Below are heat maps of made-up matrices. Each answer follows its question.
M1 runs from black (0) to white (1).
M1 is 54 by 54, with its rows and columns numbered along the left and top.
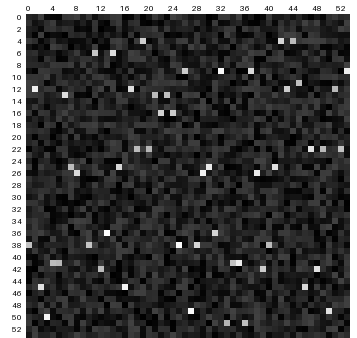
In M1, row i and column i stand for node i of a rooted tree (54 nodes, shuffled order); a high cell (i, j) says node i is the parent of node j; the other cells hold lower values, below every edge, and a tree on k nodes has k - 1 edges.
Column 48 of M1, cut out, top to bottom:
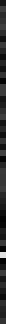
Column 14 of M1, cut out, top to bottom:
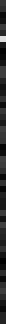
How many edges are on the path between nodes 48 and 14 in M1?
7
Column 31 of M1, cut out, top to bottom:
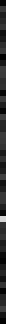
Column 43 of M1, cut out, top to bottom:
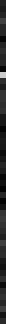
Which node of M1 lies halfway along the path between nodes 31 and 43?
51
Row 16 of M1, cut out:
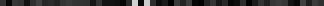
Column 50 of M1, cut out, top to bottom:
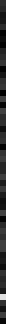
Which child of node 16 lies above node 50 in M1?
22
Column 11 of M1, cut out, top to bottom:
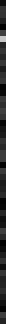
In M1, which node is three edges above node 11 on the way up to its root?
36
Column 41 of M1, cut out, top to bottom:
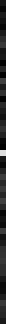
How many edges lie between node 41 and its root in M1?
4
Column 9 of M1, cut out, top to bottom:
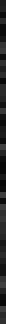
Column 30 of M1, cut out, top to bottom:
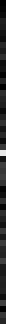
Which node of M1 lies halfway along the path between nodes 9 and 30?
38
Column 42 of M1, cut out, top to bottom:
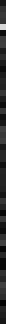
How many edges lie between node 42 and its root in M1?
6
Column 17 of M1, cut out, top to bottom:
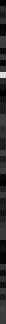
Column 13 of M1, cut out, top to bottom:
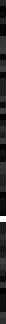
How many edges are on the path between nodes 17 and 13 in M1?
4
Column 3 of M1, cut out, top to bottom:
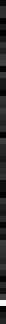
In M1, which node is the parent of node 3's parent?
49
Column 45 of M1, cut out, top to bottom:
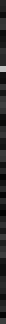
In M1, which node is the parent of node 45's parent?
6
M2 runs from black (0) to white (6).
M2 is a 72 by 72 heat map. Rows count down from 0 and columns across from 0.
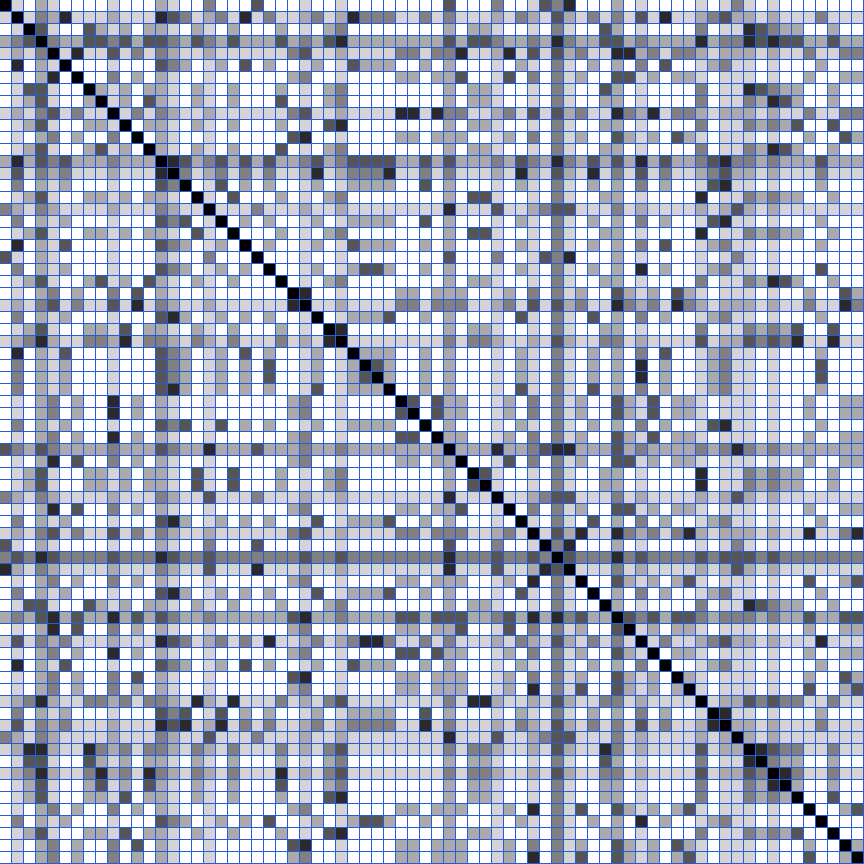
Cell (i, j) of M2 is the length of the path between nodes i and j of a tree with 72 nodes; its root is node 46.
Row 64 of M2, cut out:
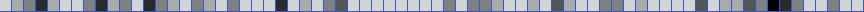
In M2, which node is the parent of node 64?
3
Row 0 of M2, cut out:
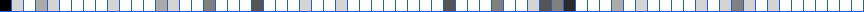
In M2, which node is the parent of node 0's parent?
37
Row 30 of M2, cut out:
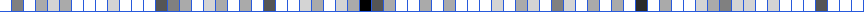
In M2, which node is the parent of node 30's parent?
13
